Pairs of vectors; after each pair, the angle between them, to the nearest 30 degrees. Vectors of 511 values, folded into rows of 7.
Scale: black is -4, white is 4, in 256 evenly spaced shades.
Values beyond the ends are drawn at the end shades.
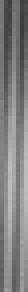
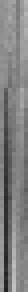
120 degrees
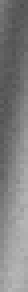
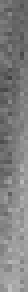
30 degrees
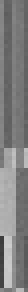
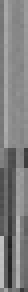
150 degrees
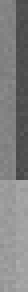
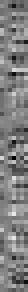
90 degrees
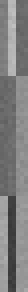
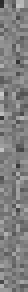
90 degrees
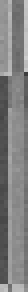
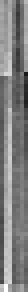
60 degrees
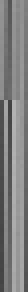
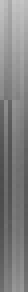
60 degrees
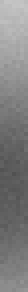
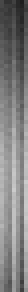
150 degrees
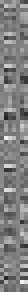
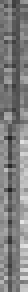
120 degrees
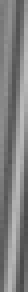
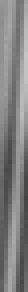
30 degrees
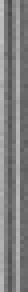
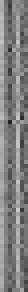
30 degrees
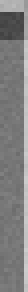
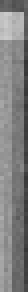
150 degrees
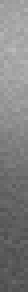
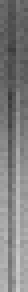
150 degrees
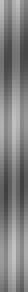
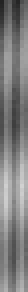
150 degrees
